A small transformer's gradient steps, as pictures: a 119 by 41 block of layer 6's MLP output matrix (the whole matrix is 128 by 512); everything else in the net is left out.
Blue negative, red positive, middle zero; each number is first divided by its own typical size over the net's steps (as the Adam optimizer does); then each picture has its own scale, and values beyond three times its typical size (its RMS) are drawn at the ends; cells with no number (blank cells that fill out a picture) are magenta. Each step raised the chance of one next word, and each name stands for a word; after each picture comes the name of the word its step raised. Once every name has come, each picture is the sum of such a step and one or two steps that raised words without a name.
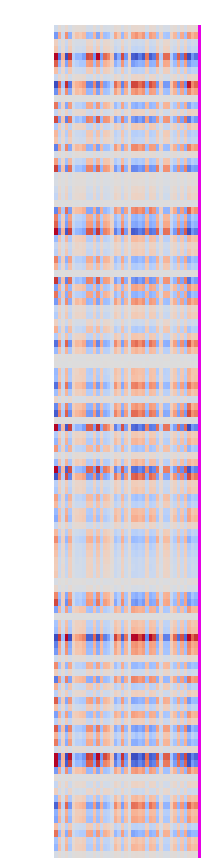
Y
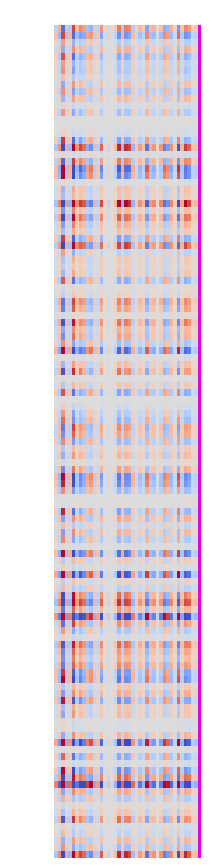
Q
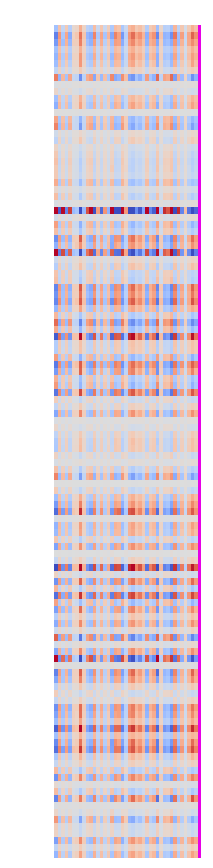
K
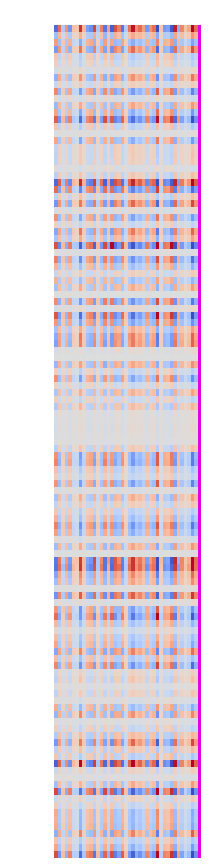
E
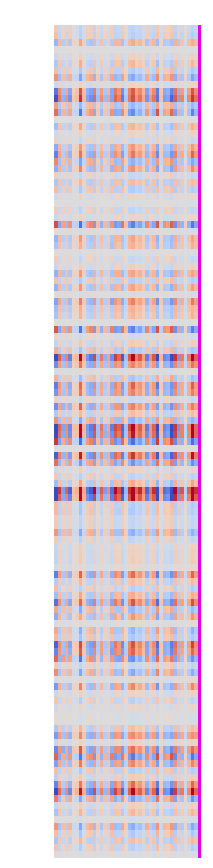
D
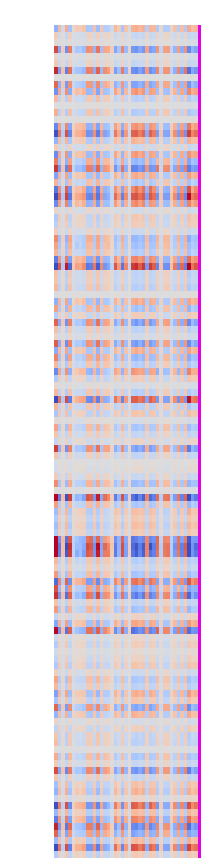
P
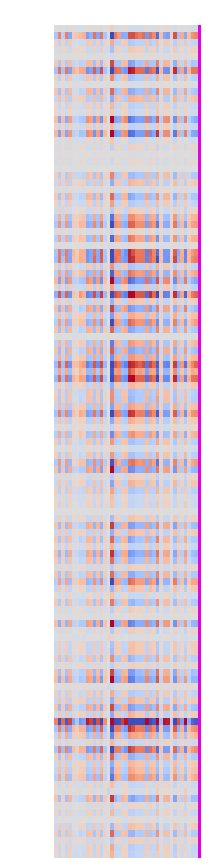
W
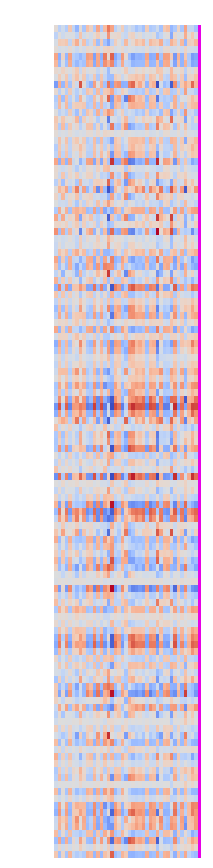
Y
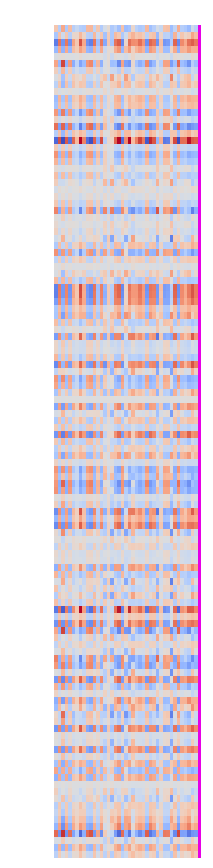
K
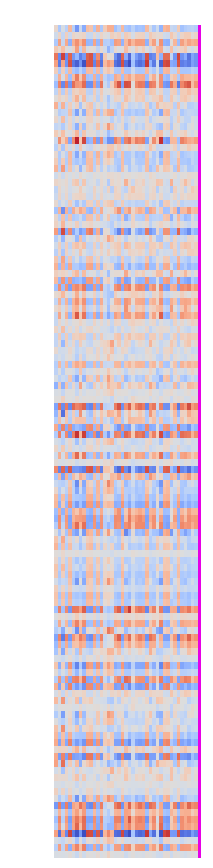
Y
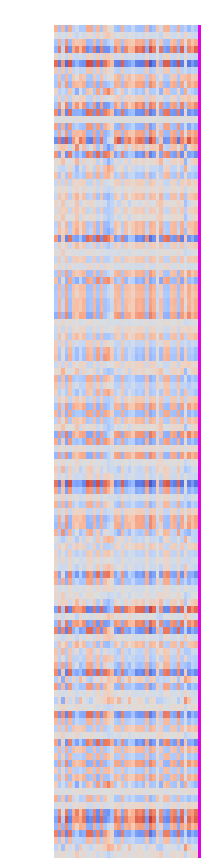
Q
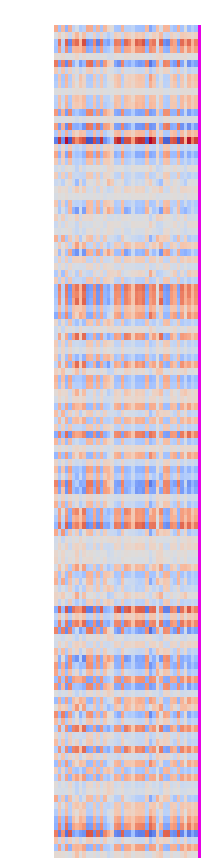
K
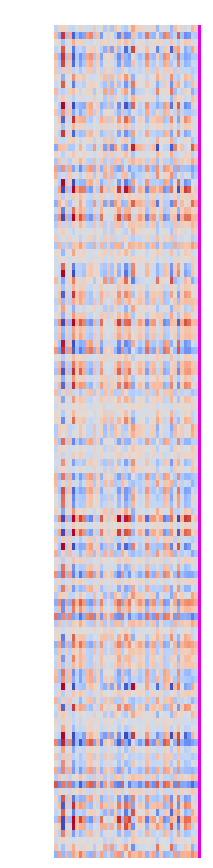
Q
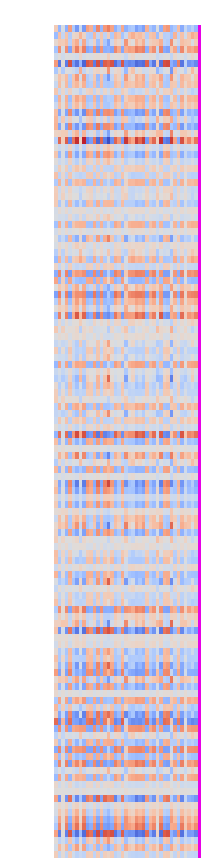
W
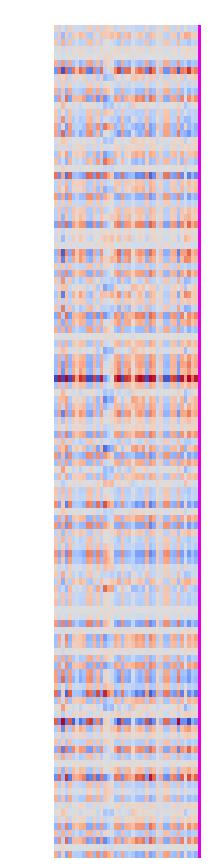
W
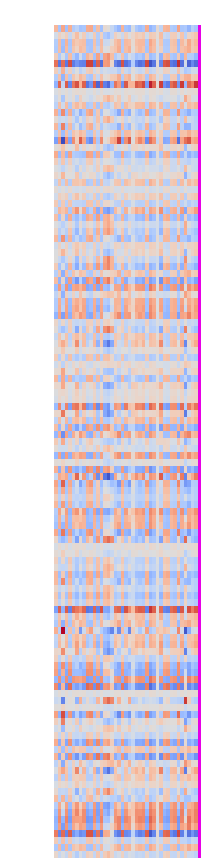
Y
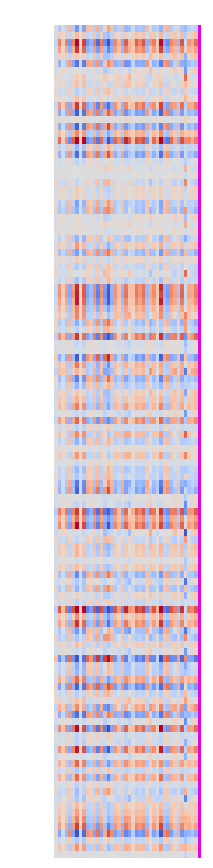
K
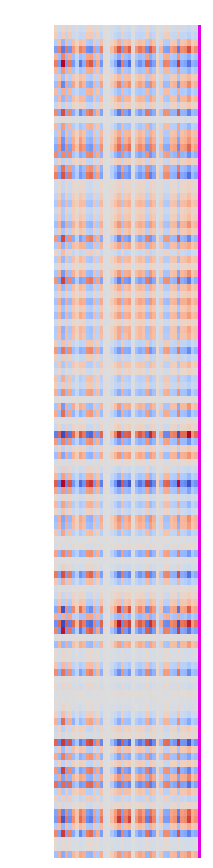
Q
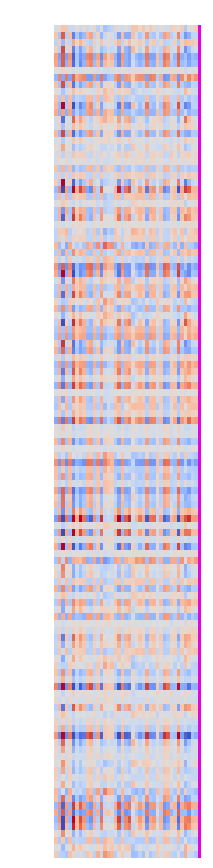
E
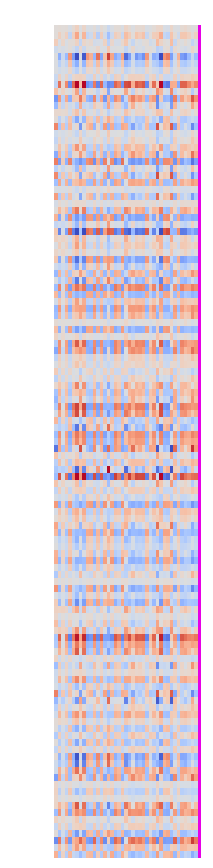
Y
